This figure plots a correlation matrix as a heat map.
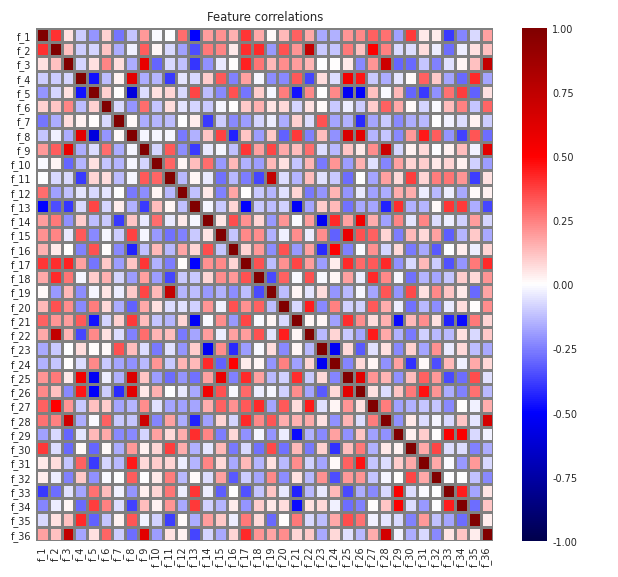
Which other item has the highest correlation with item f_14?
f_26
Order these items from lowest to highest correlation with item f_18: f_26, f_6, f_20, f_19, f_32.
f_19, f_32, f_26, f_6, f_20
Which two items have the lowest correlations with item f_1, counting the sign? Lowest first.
f_13, f_33
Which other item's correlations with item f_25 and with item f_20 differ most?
f_8
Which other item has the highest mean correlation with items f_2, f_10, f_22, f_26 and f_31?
f_14
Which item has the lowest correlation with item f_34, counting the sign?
f_21
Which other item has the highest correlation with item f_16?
f_24
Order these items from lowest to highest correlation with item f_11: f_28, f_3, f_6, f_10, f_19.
f_3, f_6, f_28, f_10, f_19
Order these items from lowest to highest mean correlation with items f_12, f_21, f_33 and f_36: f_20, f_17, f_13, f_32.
f_13, f_32, f_20, f_17
